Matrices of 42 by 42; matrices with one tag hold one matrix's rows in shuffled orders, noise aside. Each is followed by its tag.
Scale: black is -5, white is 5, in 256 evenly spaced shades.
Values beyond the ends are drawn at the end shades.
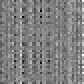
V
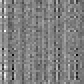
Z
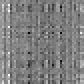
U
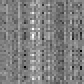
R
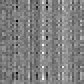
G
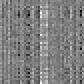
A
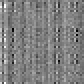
Z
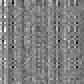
Z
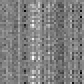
R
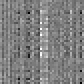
A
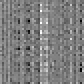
A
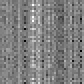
R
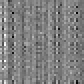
Z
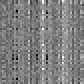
G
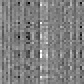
A
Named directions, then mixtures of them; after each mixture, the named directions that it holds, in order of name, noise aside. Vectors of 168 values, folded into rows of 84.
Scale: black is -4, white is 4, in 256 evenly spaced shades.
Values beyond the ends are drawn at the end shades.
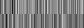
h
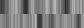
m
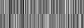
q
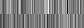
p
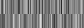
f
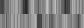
m.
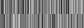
f, m, q.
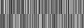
f, q.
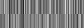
q.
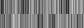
f, m, q.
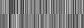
h, q.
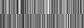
p, q.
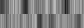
m.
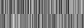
f, m, q.
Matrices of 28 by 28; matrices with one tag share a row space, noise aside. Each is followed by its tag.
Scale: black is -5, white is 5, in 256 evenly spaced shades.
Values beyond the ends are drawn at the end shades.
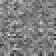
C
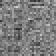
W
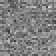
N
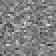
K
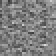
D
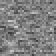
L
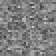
D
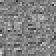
W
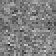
N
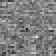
L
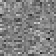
W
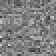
W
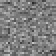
N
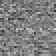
C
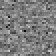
N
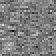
L
